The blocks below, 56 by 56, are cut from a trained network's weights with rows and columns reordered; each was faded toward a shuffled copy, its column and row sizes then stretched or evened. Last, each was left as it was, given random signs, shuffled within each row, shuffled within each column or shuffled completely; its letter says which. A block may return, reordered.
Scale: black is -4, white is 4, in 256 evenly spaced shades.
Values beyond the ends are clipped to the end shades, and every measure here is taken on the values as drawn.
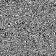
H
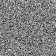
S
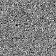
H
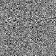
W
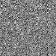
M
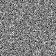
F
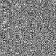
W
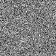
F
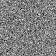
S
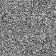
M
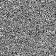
H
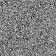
S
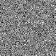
M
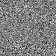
H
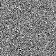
F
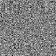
W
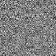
W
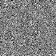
M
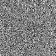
F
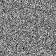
S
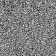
H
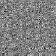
W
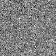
F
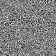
H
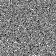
S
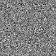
M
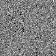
F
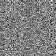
W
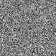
F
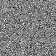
H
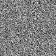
F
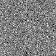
F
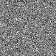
M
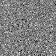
H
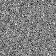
H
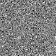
M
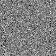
F
